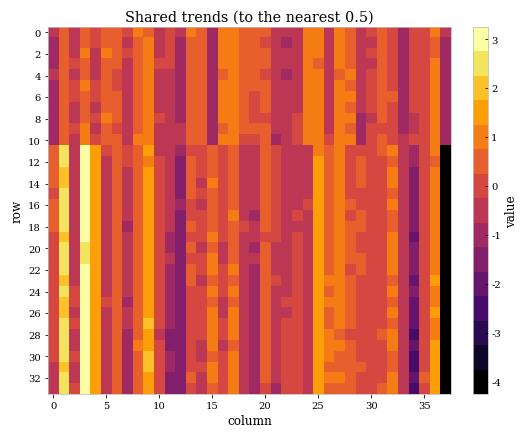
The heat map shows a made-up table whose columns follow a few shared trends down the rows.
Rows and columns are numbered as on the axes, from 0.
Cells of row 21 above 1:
5
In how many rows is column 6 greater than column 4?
10
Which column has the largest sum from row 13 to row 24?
3
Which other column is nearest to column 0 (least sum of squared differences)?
29
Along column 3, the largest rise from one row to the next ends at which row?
11
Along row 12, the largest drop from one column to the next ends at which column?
37
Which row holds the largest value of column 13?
0
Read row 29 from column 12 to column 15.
-1.5 0 -0.5 1
